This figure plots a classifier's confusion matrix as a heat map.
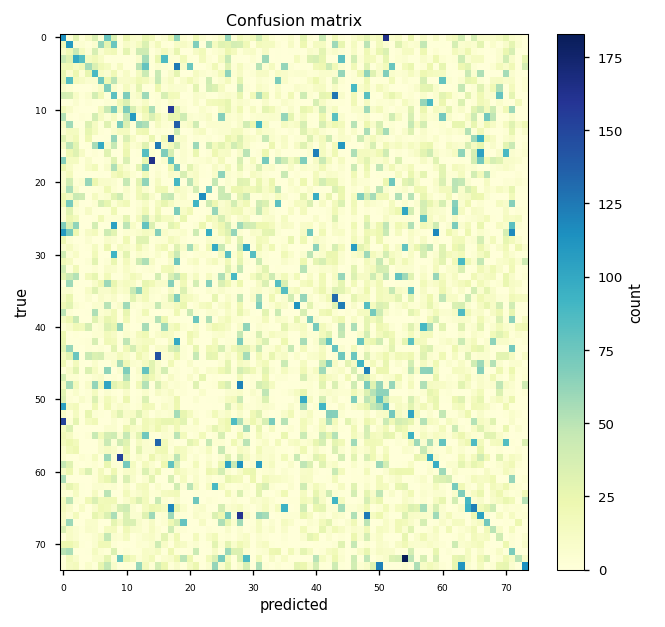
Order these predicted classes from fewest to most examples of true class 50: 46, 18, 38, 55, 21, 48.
21, 18, 55, 48, 46, 38
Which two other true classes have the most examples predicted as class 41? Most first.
51, 46
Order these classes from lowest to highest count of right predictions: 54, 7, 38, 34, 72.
54, 38, 72, 7, 34
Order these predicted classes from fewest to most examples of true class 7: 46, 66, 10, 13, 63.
13, 10, 66, 63, 46
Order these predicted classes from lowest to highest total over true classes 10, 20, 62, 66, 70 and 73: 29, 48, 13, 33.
33, 29, 13, 48
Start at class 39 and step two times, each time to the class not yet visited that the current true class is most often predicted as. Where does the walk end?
23
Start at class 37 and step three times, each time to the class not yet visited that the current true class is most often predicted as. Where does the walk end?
6
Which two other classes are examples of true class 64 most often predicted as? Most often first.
43, 21
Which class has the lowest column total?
45
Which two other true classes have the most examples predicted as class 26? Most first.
59, 30
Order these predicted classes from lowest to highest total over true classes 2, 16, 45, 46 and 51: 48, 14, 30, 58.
30, 14, 58, 48
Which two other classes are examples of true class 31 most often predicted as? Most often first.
63, 18
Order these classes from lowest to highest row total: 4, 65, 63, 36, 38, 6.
63, 38, 6, 36, 4, 65
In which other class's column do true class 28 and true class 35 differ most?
55
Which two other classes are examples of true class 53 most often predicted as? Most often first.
0, 27
